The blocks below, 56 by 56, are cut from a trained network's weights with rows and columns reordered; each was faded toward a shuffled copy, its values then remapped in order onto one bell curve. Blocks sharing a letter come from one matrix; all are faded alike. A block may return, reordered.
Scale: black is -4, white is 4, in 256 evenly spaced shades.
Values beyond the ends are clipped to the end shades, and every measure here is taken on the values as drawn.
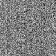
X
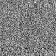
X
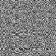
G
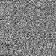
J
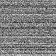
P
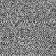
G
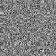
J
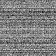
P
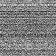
P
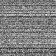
P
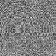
G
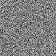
J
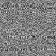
G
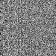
X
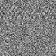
J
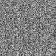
X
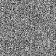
X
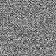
G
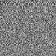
G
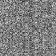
X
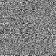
G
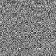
G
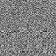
G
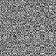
G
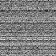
P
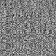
J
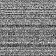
P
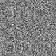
J
